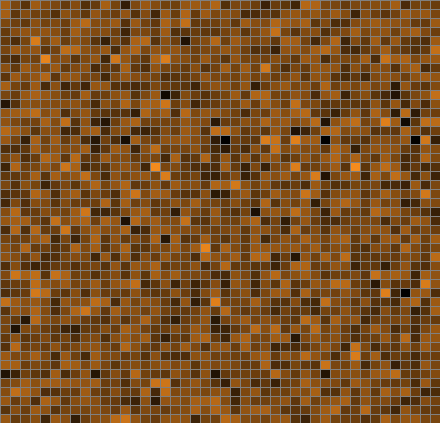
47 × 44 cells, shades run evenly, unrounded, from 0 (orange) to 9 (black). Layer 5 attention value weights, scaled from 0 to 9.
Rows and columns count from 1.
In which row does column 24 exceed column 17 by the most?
44
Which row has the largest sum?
30
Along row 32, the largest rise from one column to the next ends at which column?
15
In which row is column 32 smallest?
20
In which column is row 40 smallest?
36
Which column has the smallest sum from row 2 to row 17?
4
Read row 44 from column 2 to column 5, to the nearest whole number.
2 3 4 6
